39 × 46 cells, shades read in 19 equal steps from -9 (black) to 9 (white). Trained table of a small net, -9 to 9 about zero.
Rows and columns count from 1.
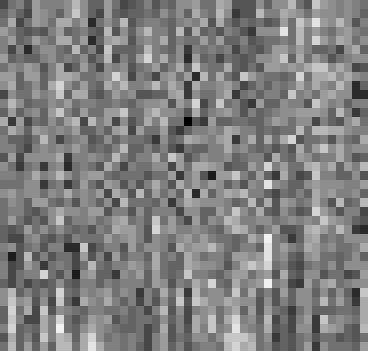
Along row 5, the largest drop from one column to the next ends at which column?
12
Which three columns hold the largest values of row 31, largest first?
6, 24, 36
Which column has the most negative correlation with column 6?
44
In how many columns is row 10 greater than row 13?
17
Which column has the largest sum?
8
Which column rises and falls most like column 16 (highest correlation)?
43
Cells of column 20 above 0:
16
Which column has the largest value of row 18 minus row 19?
22
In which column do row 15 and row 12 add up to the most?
40
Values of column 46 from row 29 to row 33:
-2 1 2 1 5
